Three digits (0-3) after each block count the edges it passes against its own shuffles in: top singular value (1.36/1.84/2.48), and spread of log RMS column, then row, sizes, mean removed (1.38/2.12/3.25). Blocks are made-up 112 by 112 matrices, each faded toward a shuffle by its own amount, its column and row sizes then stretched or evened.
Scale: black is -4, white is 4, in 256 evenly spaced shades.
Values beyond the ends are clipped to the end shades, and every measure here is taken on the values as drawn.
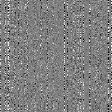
3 3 0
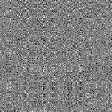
3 2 0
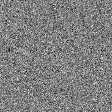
0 1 0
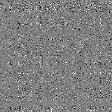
1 2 2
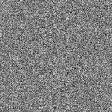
2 1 0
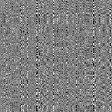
3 3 1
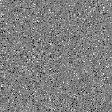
2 1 0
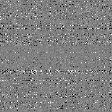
1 2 3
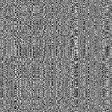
3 3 0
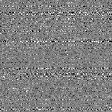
3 0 3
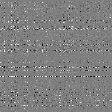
2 2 3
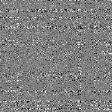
1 2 3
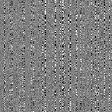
3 3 0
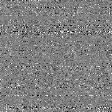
0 1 3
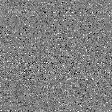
1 1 2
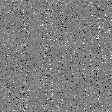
0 2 0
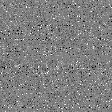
1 0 2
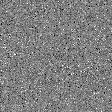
0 0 0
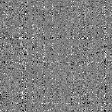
0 3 2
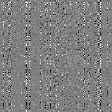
3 3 1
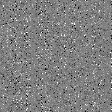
0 2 0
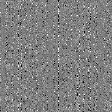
2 3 0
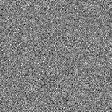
2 0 1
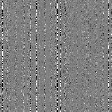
3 3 0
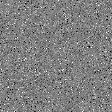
0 1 1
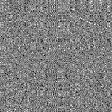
3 0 1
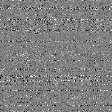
2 1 3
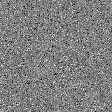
1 0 0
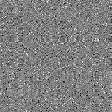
3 0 0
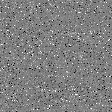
0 0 1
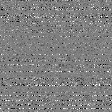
1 0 3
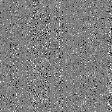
0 3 1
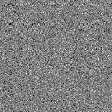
2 0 1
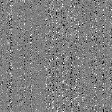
1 3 0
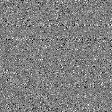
1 1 2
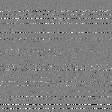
3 0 3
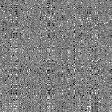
3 2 1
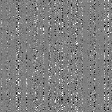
3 3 1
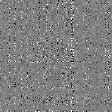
1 3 2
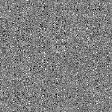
1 2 1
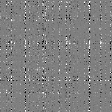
3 3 2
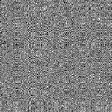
3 2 1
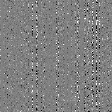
2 3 0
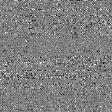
0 1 3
